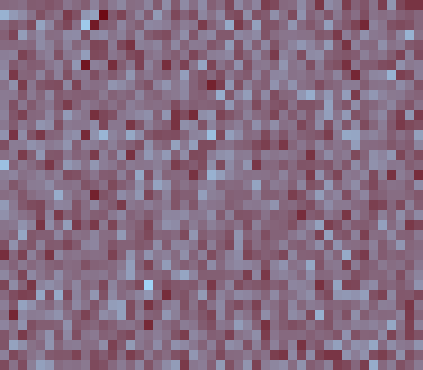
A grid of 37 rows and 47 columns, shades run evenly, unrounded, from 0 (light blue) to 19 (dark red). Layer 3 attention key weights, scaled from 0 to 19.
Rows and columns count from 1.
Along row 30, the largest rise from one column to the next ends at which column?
8
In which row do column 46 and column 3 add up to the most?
34
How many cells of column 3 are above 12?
9
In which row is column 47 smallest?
14
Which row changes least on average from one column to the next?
21
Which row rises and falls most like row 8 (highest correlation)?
28
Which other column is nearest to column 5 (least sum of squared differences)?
33
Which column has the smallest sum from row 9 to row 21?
1
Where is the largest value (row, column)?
2, 12
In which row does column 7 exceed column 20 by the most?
22
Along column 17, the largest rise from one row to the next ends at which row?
31
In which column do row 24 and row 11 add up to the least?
37
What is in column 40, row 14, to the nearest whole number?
4
